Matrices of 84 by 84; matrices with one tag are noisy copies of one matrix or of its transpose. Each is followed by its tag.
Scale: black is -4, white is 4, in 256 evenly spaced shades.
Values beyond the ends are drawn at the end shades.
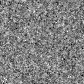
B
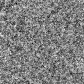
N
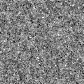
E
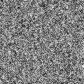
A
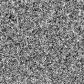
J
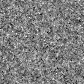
E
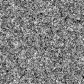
E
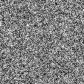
B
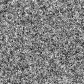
N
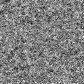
N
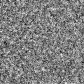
A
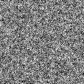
B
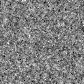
B
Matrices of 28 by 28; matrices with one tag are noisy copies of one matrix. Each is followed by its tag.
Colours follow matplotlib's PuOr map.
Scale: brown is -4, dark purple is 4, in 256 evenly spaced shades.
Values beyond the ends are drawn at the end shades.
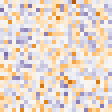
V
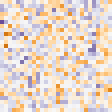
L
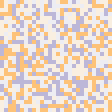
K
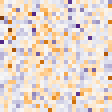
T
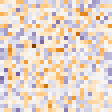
T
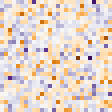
L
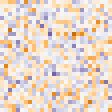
K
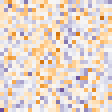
T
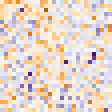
T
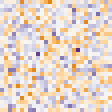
L
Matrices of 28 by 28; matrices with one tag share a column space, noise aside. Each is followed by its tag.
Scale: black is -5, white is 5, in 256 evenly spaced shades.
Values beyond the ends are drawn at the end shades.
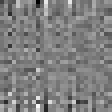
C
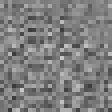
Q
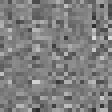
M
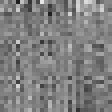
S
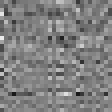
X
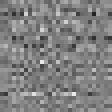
X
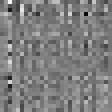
S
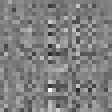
Q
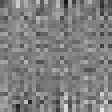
C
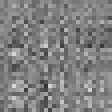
Q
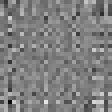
C
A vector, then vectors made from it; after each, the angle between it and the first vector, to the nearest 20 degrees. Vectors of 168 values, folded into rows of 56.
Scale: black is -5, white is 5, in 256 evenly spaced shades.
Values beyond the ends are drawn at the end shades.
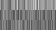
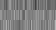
140 degrees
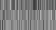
140 degrees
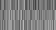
140 degrees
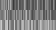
120 degrees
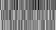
140 degrees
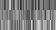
120 degrees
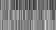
140 degrees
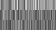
20 degrees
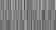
60 degrees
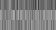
160 degrees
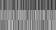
140 degrees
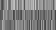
40 degrees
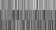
20 degrees
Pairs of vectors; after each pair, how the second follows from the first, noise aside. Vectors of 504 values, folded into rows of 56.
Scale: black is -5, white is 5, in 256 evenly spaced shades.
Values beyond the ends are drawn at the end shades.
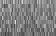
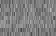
wrapped around, negated, shrunk.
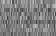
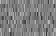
wrapped around, negated, partly zeroed.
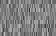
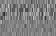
wrapped around, negated, partly zeroed.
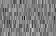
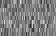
negated.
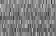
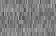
wrapped around, negated, shrunk.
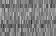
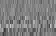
wrapped around, negated, partly zeroed.
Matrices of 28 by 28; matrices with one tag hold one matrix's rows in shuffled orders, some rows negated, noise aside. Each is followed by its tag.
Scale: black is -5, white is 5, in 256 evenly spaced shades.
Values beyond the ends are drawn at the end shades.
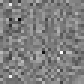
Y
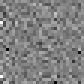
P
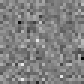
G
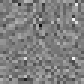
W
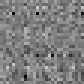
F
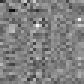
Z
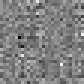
G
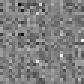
G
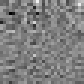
Z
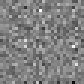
W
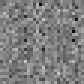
W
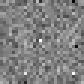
W
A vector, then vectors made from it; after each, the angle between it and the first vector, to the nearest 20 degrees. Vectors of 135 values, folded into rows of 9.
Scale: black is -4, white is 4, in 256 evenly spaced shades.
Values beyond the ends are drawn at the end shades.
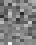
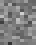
160 degrees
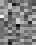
140 degrees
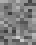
100 degrees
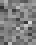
60 degrees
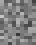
140 degrees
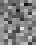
80 degrees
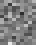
40 degrees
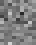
20 degrees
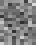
60 degrees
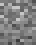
140 degrees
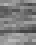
80 degrees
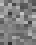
160 degrees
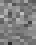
160 degrees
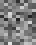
60 degrees
